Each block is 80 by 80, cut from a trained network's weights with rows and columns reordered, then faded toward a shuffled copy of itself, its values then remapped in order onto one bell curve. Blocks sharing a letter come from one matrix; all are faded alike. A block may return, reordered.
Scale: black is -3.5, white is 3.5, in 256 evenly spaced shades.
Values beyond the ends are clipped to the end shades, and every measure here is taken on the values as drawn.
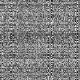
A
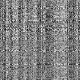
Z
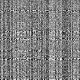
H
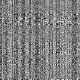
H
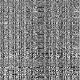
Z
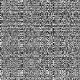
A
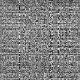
A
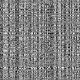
H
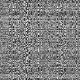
A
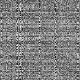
A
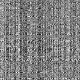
Z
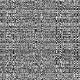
A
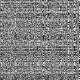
A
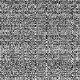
A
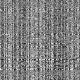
H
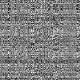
A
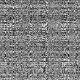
A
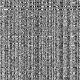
H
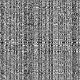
H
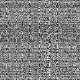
A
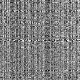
Z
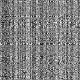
Z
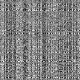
H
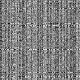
H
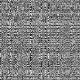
A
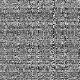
A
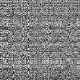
A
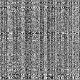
Z
